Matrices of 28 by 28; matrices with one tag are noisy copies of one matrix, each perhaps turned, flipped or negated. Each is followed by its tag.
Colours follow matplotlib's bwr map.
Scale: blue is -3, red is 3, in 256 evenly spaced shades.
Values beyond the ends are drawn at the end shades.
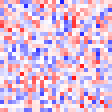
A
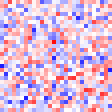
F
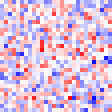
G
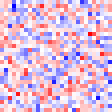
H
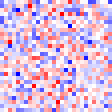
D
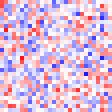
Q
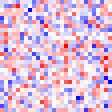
G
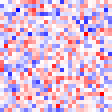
D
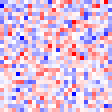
D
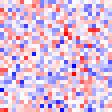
A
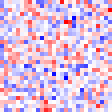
A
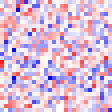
F
